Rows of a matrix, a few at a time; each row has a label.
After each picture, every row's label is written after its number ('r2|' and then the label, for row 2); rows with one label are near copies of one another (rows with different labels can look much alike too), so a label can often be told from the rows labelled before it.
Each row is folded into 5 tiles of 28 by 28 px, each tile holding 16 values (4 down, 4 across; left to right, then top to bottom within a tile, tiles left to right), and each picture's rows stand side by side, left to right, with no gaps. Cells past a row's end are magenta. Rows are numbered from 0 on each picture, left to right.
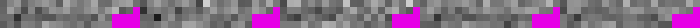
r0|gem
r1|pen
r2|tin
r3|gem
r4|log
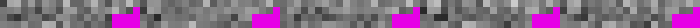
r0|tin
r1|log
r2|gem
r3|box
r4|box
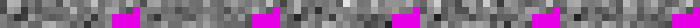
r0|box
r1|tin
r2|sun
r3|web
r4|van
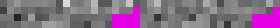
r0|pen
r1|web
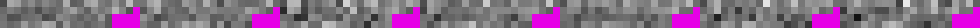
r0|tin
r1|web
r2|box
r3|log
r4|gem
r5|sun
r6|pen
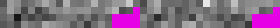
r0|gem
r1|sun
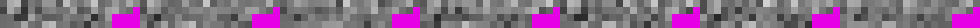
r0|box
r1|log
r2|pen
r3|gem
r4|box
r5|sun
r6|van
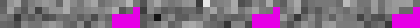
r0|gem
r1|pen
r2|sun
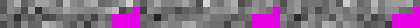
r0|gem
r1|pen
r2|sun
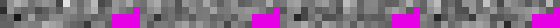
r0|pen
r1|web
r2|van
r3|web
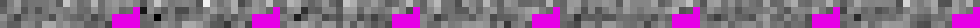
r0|sun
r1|pen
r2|van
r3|web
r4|gem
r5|tin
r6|pen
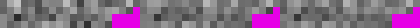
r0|web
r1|van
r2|van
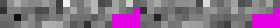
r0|pen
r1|pen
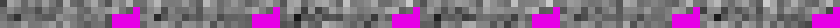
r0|tin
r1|van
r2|gem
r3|gem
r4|van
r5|van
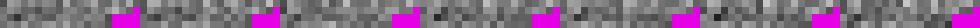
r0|tin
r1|tin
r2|log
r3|van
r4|van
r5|van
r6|sun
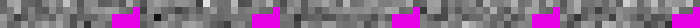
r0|web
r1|pen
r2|gem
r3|box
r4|sun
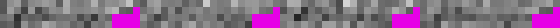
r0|gem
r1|sun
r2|van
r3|gem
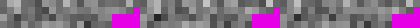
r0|web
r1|web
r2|web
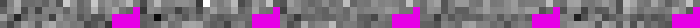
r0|sun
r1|pen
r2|log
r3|gem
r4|van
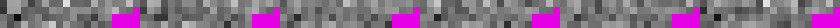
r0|log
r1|box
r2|sun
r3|web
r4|web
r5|pen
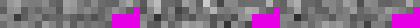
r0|van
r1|web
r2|web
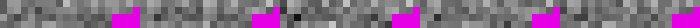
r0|sun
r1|van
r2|log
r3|web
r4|box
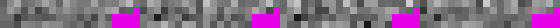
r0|gem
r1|van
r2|web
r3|pen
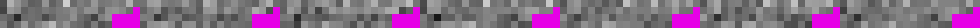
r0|log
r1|van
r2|gem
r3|log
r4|sun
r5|sun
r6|log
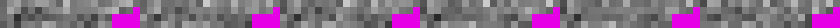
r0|gem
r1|sun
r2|sun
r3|log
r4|log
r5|tin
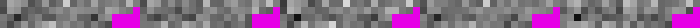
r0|log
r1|tin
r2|log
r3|log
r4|van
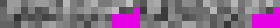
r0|gem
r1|box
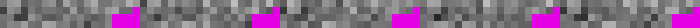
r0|box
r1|tin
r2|box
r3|van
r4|box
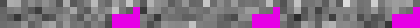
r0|tin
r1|log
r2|sun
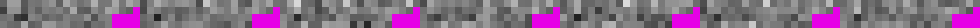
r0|box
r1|pen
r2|web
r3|tin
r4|sun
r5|log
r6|web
